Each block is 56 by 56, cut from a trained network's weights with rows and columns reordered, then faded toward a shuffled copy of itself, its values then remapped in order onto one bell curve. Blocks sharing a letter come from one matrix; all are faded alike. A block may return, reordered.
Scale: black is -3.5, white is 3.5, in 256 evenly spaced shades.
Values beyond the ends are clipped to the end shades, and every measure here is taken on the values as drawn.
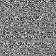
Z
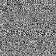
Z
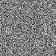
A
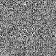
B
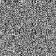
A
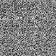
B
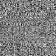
Z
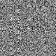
B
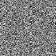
A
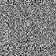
A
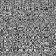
Z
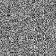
B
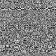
Z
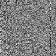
B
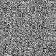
B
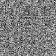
B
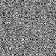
Z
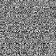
Z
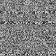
Z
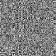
A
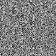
B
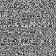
Z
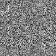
B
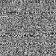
Z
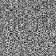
A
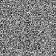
B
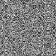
A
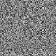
A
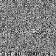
Z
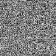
B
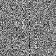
B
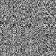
A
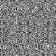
A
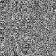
A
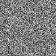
B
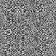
A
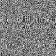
A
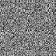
A
